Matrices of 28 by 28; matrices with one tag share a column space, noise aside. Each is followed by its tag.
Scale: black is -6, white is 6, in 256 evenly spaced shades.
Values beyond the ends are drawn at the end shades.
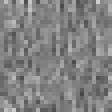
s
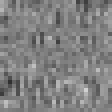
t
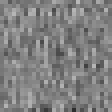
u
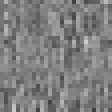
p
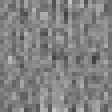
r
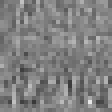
t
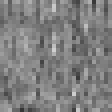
s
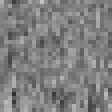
p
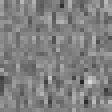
t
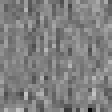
s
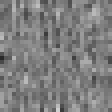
r
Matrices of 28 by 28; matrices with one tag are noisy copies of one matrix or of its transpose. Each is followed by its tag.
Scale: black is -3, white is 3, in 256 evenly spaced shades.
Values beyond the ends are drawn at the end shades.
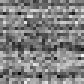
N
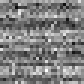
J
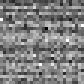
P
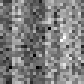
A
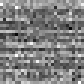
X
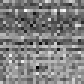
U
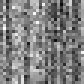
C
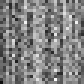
P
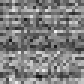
N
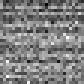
P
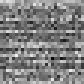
X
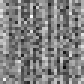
X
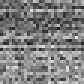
U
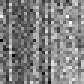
U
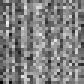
P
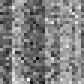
A
